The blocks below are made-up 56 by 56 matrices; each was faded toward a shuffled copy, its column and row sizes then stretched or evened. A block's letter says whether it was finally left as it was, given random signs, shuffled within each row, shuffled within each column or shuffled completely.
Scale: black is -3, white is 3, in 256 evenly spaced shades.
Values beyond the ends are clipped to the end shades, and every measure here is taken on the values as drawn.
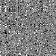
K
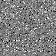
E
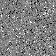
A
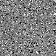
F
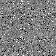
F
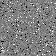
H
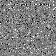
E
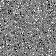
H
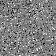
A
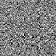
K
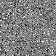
E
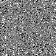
F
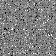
E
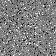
H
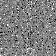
A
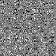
K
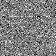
E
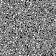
H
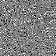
K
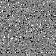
E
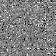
K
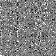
K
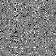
F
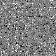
F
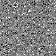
F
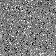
H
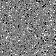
A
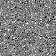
K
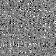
K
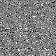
E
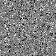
A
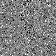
A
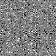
K
